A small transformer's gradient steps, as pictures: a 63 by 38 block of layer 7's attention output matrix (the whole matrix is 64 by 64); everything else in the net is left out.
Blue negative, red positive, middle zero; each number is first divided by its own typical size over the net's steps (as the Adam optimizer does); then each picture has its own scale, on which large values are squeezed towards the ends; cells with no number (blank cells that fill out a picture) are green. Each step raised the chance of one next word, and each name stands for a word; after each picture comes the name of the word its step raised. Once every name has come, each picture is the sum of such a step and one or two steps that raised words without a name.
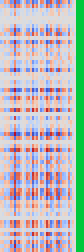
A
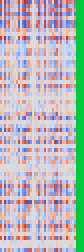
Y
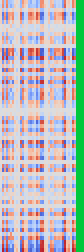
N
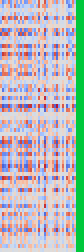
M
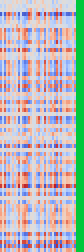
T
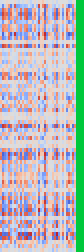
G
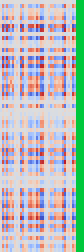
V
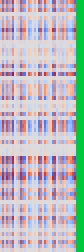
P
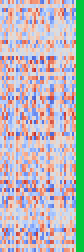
A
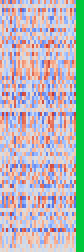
M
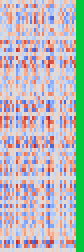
T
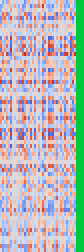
N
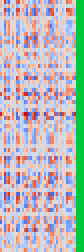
P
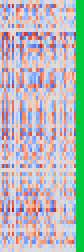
G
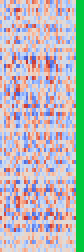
V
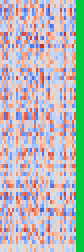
G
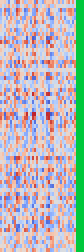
P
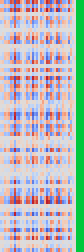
Y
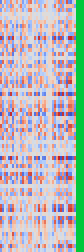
P
